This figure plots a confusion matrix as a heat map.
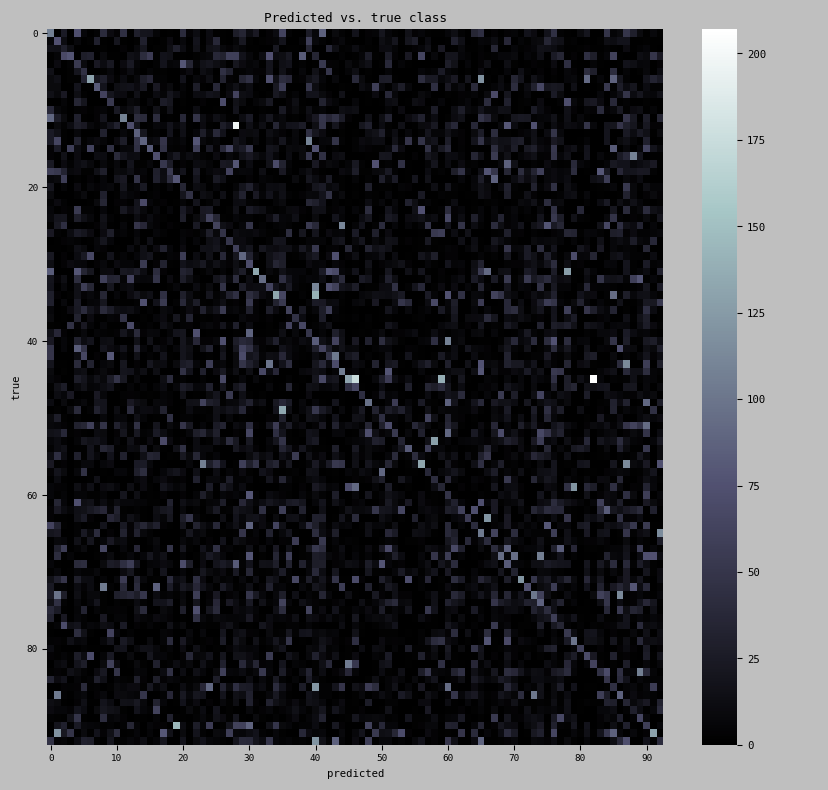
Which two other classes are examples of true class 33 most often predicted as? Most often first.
40, 42
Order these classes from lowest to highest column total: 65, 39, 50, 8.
50, 39, 8, 65
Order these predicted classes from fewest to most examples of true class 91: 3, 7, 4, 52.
4, 7, 52, 3
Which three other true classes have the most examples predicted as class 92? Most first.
65, 56, 35
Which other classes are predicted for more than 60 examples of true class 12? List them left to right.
28, 69, 73
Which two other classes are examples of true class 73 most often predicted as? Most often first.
86, 1
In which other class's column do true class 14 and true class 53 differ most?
58
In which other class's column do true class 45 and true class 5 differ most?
82
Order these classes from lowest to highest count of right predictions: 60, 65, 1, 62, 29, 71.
60, 62, 1, 29, 65, 71
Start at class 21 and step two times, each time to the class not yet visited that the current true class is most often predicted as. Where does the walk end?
43
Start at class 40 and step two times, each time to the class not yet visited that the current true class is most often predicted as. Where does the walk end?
30
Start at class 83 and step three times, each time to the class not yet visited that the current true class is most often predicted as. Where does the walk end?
2
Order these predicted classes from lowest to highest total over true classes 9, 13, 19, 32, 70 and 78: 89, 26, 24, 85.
24, 85, 89, 26
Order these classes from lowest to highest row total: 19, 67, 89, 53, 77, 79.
77, 89, 19, 79, 53, 67
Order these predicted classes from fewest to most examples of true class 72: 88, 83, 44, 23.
23, 83, 44, 88
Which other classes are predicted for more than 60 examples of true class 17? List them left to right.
28, 34, 49, 69
